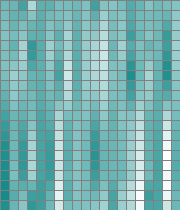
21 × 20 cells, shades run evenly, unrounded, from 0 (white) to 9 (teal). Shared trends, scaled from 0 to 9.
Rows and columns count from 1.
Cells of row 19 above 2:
17
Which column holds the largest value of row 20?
1
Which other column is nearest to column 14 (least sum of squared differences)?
10
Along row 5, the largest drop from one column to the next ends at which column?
20
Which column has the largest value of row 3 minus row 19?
19
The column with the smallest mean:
16
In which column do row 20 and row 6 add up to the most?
4
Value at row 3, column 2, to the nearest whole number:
6
